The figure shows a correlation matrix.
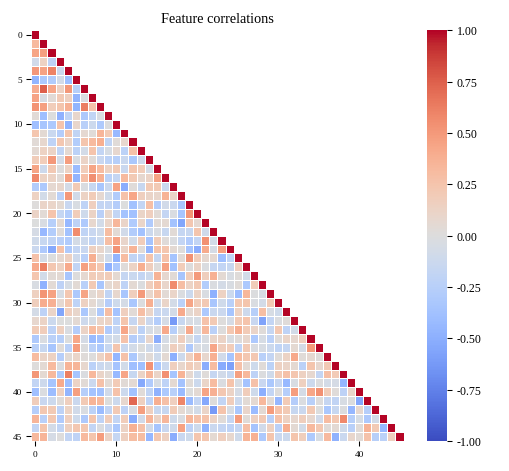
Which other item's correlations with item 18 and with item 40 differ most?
41
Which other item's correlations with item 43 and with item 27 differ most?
38
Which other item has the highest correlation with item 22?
5
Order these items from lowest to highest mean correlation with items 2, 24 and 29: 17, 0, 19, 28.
19, 28, 17, 0
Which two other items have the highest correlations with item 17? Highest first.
28, 10
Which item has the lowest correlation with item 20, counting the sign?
24
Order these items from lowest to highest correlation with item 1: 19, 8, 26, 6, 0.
19, 0, 8, 26, 6
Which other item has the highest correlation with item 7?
16
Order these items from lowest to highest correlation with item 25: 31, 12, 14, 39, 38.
12, 39, 31, 14, 38
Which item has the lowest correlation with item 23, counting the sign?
37
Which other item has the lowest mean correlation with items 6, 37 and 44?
21
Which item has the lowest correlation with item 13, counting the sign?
39
